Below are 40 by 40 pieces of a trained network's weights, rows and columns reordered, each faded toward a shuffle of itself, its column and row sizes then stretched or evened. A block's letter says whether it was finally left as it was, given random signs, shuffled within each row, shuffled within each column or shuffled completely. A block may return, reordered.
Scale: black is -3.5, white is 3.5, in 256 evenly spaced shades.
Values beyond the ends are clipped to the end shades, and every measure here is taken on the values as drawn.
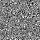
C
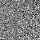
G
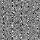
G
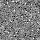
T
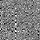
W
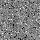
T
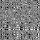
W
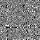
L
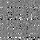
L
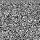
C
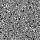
T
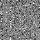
G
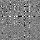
L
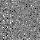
G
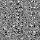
L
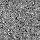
T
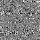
C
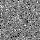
T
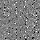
G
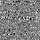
C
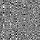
W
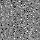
G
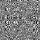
W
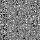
G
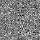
L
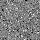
T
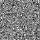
G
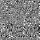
L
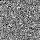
T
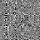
W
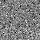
T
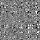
W
